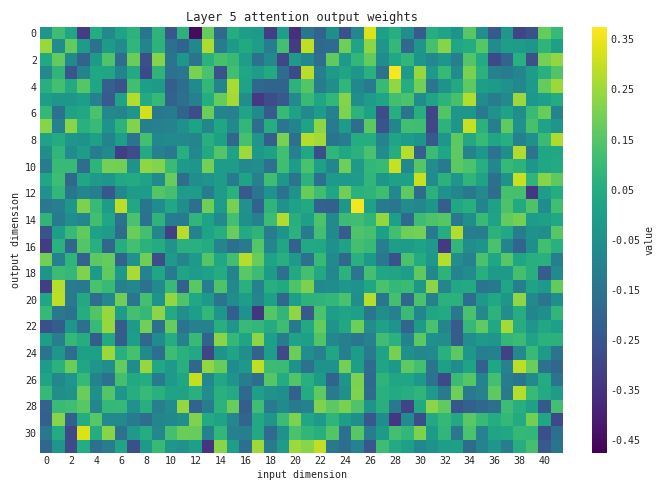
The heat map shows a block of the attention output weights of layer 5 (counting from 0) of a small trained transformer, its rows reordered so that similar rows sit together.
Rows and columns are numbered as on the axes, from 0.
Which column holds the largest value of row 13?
25
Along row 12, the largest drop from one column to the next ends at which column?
39
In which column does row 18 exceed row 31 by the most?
7
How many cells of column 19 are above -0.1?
22
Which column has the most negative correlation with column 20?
26
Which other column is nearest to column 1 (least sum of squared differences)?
23
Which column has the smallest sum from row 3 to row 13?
17
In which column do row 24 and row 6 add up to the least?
31
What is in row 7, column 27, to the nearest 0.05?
-0.25
